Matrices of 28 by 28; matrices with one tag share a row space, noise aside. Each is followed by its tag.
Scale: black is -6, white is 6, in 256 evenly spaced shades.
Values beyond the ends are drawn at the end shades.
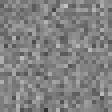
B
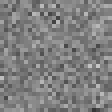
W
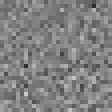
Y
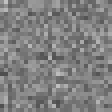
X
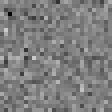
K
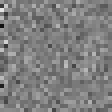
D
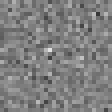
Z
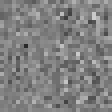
Y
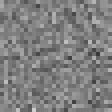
W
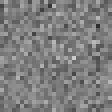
W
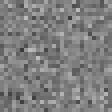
K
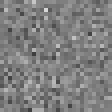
K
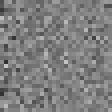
D
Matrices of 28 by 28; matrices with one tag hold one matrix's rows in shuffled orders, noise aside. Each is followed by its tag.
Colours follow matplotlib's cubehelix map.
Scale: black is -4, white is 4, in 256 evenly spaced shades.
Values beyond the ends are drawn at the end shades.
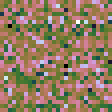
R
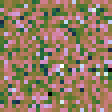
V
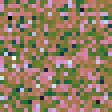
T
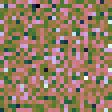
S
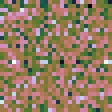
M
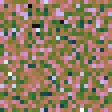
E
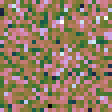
V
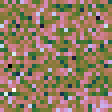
T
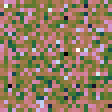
R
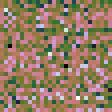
R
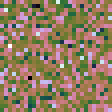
E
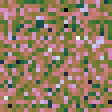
R
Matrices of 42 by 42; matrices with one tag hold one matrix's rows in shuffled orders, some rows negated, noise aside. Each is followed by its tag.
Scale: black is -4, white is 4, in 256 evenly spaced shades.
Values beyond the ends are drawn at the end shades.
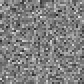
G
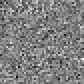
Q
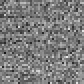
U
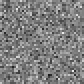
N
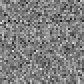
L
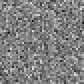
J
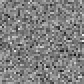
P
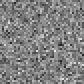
P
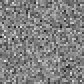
L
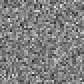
J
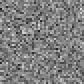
G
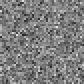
G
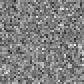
P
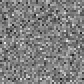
L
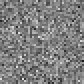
Q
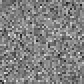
L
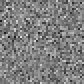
L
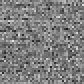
U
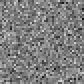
P
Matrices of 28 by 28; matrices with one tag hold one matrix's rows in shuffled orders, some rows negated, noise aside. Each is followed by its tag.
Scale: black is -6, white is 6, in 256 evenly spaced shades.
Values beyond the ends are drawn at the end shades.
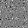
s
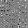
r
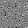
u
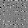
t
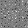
u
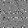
t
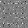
t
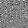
s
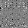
s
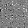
s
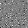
s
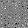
u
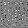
u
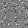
u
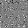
s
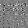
t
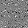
u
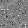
r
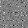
t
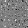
u
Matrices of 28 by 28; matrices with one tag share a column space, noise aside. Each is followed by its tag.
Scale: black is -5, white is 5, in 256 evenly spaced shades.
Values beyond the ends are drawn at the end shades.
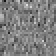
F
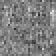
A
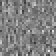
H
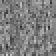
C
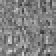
H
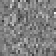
F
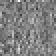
A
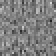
H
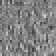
C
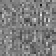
A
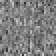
H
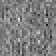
A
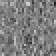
H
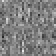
A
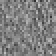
F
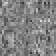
H
